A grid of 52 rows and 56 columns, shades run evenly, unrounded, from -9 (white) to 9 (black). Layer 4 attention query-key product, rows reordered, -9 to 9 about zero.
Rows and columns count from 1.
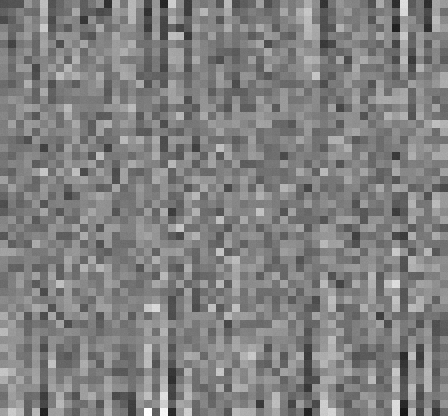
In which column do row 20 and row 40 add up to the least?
29
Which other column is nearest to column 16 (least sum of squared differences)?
10
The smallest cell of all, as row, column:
52, 19
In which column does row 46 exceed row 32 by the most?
51
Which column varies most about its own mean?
50
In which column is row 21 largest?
43
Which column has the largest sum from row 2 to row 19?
21
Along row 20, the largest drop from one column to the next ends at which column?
13
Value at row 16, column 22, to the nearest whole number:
-1
